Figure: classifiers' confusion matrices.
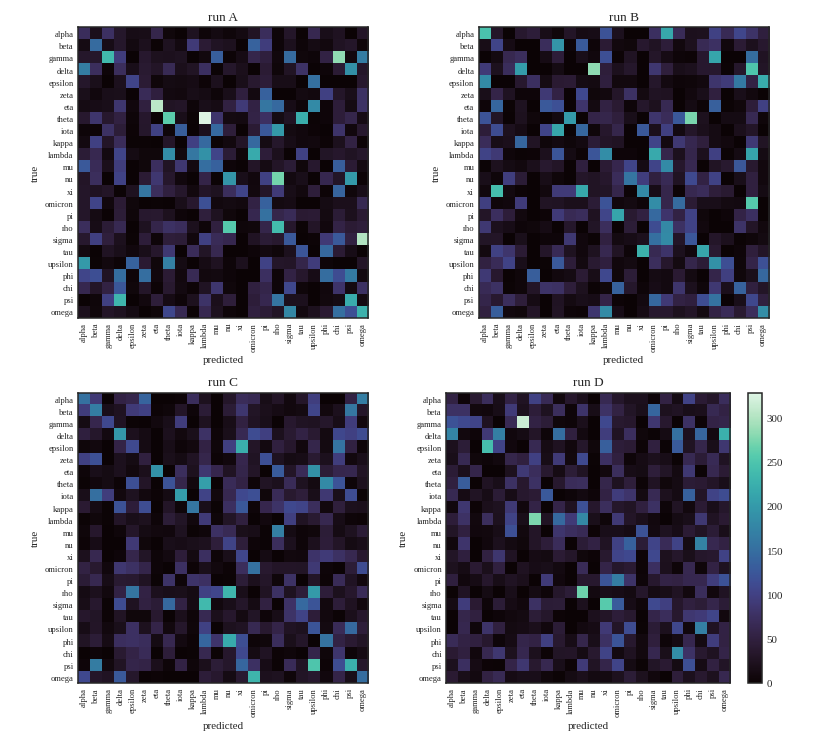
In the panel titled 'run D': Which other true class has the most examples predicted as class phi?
iota
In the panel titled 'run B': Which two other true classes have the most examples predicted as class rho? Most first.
omicron, theta
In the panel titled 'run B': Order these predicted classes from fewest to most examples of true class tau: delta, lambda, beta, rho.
rho, delta, lambda, beta
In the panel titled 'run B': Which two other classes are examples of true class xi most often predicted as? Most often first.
beta, iota
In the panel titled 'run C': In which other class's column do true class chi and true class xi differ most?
phi
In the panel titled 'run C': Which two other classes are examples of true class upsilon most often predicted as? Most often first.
psi, lambda
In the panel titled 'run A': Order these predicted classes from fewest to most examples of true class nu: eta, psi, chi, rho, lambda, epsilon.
epsilon, chi, lambda, eta, psi, rho
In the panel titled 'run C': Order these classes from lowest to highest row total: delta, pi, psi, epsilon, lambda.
lambda, pi, epsilon, delta, psi
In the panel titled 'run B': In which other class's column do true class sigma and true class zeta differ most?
pi
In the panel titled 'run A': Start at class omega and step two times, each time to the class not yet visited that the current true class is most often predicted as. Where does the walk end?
chi
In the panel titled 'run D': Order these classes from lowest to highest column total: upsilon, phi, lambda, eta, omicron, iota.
lambda, iota, eta, upsilon, phi, omicron
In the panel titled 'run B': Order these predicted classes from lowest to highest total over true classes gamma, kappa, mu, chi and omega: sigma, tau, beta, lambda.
tau, sigma, beta, lambda
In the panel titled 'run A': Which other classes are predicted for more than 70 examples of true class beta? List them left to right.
kappa, omicron, pi
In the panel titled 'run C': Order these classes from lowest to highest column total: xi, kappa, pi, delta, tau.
kappa, pi, tau, delta, xi
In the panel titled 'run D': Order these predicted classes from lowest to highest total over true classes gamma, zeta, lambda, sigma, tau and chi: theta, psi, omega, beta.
omega, psi, beta, theta
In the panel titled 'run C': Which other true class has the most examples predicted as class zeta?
alpha
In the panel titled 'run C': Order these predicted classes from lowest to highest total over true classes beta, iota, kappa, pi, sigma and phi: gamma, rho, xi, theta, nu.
gamma, rho, theta, nu, xi
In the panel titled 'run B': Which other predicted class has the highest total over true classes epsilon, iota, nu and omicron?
psi
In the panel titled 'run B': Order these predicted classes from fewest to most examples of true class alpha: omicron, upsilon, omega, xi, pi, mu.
xi, mu, omega, omicron, upsilon, pi
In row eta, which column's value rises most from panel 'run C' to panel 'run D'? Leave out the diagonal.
theta
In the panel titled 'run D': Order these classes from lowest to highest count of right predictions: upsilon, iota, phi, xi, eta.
xi, phi, eta, upsilon, iota
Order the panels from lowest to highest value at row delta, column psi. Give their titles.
run D, run C, run A, run B
